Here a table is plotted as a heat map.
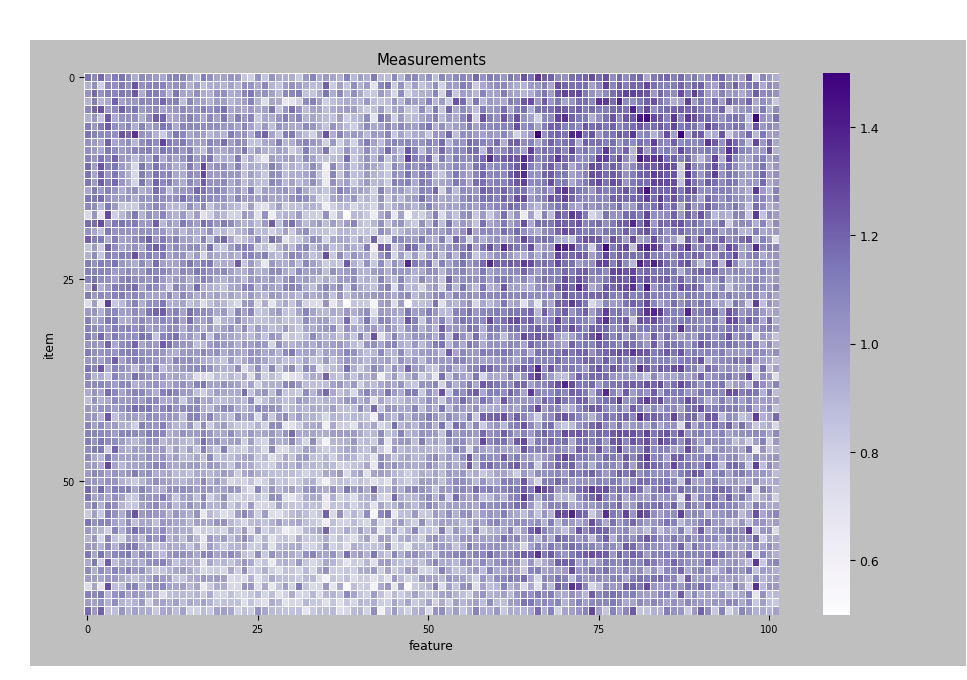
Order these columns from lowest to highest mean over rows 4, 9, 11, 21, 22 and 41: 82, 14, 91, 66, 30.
30, 14, 66, 91, 82
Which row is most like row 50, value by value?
62
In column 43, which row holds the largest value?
21
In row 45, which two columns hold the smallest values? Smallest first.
35, 44
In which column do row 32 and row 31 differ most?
87
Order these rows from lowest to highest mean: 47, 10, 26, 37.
37, 47, 26, 10
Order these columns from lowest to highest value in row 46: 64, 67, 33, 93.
33, 93, 67, 64
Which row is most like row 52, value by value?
43
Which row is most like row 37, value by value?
56
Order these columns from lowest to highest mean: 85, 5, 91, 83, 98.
5, 98, 91, 85, 83
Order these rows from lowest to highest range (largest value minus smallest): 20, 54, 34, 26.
34, 20, 26, 54
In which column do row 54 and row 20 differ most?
42
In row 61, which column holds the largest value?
71
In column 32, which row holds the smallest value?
66
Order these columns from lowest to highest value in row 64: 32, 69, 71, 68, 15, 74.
32, 15, 69, 71, 68, 74
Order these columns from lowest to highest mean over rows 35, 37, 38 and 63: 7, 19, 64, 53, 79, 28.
28, 19, 53, 64, 7, 79
